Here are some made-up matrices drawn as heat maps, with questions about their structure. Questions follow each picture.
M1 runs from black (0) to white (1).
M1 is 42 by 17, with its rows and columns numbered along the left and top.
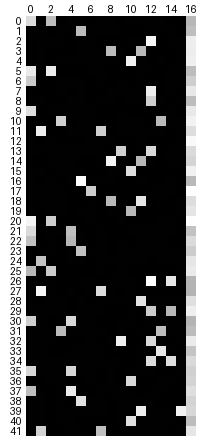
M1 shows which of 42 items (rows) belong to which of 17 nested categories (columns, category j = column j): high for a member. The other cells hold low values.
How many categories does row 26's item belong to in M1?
3
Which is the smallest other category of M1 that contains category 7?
1
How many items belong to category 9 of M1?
2
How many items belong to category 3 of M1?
2
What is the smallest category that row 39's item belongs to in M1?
15
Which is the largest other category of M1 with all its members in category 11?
8
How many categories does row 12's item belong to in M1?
1
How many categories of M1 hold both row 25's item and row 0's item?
3
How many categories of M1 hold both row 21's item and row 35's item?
3
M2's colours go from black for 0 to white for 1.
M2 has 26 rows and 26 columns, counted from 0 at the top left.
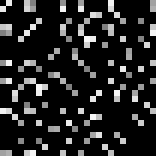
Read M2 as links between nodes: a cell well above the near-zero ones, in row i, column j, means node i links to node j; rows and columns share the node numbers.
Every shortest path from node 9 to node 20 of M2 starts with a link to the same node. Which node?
node 12
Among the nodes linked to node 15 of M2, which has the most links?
node 6
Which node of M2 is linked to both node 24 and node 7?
node 17
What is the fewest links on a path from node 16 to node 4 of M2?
6
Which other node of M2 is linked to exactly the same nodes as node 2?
node 22
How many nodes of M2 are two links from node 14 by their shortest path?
3
